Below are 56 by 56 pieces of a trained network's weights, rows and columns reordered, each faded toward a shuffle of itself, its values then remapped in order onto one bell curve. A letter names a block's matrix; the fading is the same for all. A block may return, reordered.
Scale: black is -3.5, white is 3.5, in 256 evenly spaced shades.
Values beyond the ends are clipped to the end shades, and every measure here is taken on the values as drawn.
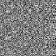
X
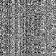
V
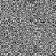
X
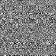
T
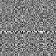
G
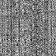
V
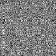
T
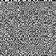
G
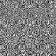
X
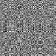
G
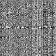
V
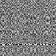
G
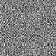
X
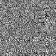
T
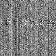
V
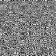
T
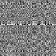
G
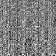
V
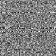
T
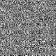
T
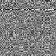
G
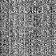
V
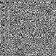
T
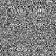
T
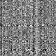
V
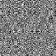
X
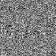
T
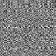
G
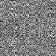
X
